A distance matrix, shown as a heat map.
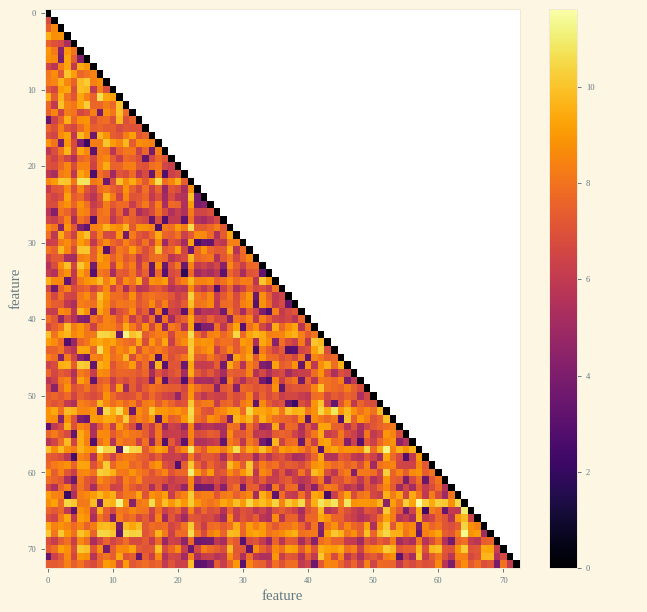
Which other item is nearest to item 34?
21
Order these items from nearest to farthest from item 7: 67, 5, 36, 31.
36, 31, 67, 5
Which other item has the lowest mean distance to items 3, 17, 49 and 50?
40
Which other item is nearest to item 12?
29
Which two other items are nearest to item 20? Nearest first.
59, 50
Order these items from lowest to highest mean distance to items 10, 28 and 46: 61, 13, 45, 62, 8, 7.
7, 62, 45, 61, 13, 8
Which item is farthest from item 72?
22
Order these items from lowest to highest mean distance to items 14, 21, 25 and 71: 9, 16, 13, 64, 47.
16, 47, 13, 9, 64
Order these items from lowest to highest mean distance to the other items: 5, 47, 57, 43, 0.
47, 0, 43, 5, 57
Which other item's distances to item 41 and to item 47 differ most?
60
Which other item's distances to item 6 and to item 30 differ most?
17
